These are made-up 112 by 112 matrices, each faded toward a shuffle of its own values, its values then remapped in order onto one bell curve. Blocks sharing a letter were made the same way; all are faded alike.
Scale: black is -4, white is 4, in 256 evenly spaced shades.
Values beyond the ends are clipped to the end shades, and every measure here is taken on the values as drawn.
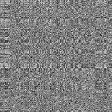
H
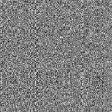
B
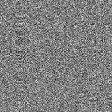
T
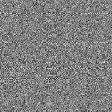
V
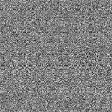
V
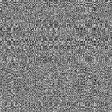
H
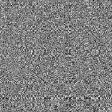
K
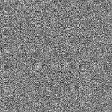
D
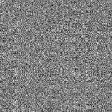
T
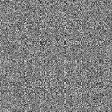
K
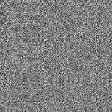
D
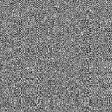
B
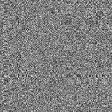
T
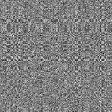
H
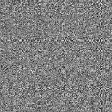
K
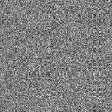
D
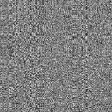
B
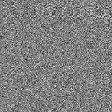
D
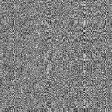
B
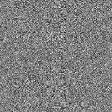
K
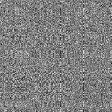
B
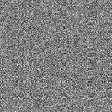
T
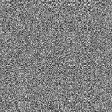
T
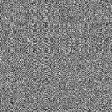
H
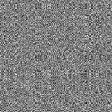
H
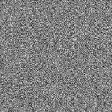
D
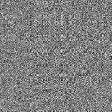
K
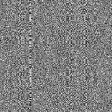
B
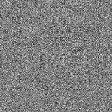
T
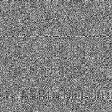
V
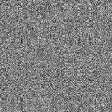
T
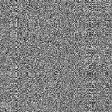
B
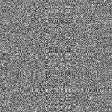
B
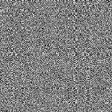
K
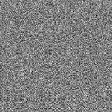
T
